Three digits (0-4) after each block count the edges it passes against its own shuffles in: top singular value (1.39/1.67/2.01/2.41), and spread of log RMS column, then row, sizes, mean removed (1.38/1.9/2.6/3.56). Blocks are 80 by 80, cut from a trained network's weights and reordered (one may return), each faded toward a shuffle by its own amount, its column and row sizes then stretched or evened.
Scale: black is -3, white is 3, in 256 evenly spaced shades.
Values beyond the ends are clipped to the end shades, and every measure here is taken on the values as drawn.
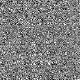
0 2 3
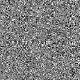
2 2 1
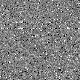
1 0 1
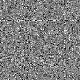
2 1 1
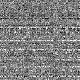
3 0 3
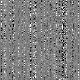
2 4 1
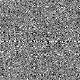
2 1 2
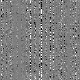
2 4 0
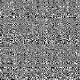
2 3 4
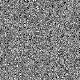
1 2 0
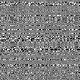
3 0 4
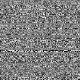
0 1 4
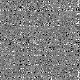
1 2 3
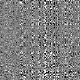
3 4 3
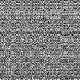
4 1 1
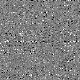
1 1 2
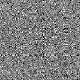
3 2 1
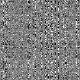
1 4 1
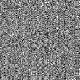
3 1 0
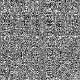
2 3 0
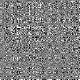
2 3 4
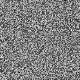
0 2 2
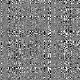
1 4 3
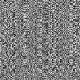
4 3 1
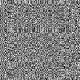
4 1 0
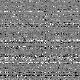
3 1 4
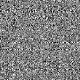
2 1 3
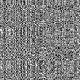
4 1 1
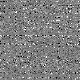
0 2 3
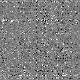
1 2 2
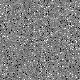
0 1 0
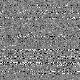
0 0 4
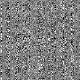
0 4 2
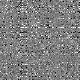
2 2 3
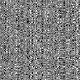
3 2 1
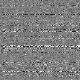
3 0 4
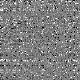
2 2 2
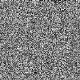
1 2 2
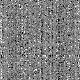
2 2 0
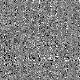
0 3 2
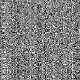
3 1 2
